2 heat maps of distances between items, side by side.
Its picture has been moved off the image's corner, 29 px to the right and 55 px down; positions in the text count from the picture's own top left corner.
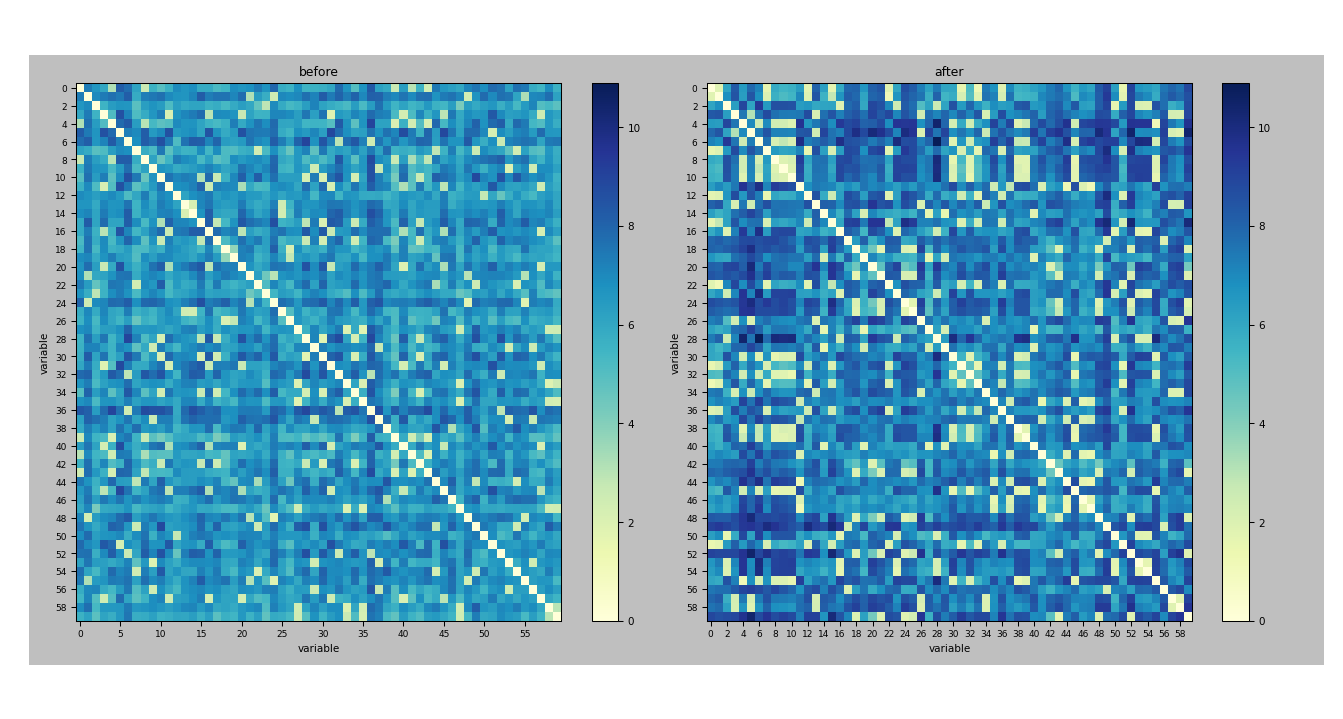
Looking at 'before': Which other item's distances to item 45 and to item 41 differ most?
43
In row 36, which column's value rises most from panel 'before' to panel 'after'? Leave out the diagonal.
52
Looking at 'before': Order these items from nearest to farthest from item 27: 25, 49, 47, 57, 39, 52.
47, 39, 57, 25, 52, 49
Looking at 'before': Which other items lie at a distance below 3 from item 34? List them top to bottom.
10, 15, 17, 28, 30, 42
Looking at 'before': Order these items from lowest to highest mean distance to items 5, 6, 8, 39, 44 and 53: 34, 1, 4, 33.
4, 34, 33, 1
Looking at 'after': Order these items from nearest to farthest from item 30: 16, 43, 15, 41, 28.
15, 43, 41, 16, 28
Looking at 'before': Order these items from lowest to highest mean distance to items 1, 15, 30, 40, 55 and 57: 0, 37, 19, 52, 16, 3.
3, 16, 0, 19, 52, 37
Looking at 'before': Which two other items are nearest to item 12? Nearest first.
50, 52
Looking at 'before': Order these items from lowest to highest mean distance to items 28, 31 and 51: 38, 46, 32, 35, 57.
57, 35, 38, 46, 32
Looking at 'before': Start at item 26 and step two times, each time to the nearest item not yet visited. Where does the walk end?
19
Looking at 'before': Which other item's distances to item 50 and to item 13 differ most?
14
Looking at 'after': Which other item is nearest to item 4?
55
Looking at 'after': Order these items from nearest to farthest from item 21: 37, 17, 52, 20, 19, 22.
52, 20, 19, 17, 37, 22
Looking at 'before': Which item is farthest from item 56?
36
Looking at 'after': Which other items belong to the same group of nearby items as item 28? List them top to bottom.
2, 16, 23, 50, 53, 54
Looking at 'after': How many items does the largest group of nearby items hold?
11
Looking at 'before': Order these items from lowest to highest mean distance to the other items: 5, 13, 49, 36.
13, 49, 5, 36
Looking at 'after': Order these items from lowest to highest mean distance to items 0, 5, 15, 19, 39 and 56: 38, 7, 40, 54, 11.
7, 38, 40, 54, 11
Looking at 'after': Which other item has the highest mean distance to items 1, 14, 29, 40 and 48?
5
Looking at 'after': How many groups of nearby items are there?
9
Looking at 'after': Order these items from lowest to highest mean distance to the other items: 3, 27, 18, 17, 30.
27, 30, 18, 3, 17
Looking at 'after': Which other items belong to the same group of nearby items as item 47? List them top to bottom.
11, 35, 37, 41, 44, 46
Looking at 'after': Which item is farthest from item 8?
28
